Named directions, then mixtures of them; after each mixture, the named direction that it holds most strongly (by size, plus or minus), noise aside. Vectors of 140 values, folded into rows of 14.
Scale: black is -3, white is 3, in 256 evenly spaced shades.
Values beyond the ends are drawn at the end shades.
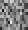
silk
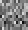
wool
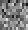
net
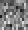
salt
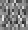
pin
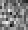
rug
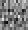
rug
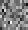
net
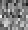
net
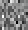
wool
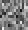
wool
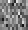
pin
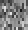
salt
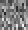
salt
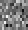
salt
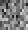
net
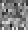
rug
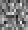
net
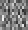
pin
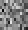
silk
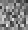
pin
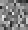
pin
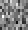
silk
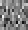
pin
